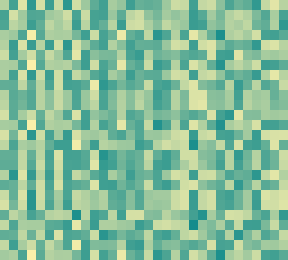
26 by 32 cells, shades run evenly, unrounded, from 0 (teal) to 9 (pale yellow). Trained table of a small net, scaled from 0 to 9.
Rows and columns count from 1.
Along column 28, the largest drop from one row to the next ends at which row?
23
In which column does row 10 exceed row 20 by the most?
22
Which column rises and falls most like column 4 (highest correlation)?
14
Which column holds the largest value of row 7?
4
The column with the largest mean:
7
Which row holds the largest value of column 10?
2
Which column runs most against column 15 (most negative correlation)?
32
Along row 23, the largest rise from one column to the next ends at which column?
9
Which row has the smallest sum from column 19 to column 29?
6
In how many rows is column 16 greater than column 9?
10
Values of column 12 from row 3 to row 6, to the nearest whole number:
3 2 2 4
